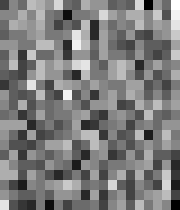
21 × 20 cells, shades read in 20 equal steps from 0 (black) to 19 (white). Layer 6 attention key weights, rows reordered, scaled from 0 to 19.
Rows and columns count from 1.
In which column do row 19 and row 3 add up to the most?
19
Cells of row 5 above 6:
16
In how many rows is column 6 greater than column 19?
7
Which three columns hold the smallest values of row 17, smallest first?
9, 20, 18
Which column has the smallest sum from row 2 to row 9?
8
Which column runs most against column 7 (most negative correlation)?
1
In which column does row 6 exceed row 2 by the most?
4
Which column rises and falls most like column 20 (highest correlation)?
12
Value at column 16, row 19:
10
